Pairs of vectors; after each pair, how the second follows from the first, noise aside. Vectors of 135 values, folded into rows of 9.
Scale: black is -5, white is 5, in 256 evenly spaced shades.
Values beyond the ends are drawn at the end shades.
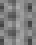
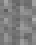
reversed, negated, shrunk.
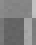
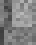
reversed, negated.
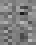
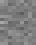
wrapped around, negated, shrunk.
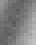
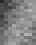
reversed, negated.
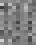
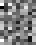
scaled up.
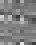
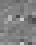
partly zeroed.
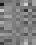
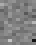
reversed, partly zeroed.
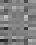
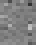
reversed, partly zeroed.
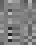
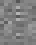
wrapped around, negated, shrunk.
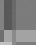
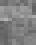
wrapped around, shrunk.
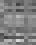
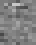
reversed, partly zeroed.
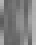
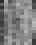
reversed, negated.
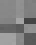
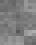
wrapped around, negated, shrunk.
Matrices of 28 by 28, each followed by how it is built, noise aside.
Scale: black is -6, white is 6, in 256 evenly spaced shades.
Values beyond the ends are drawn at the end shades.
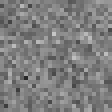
Toeplitz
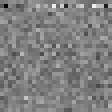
uneven rows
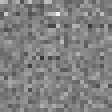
uneven rows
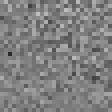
upper triangular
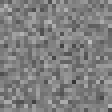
repeating columns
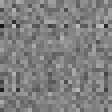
low rank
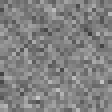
Toeplitz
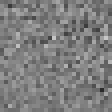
upper triangular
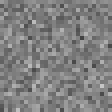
repeating columns
